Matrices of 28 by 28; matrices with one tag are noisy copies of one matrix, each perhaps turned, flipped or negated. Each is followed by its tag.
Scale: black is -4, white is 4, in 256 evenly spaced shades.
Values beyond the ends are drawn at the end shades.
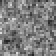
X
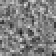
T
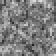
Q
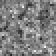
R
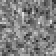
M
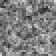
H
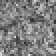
R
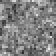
X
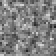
R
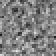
T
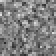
T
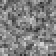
H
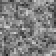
Q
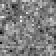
X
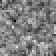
H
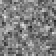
T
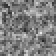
R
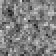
H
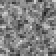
H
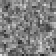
X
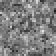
Q
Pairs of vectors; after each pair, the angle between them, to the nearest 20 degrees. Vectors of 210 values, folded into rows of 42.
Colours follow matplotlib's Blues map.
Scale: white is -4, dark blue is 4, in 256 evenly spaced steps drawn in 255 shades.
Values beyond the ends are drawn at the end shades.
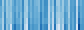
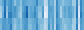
120 degrees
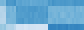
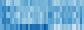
140 degrees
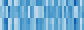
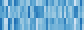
160 degrees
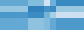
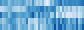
40 degrees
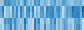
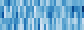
40 degrees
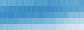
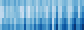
140 degrees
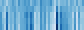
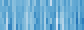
140 degrees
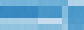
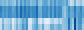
40 degrees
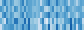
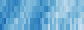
120 degrees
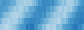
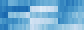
120 degrees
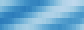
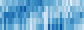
40 degrees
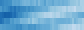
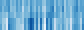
100 degrees
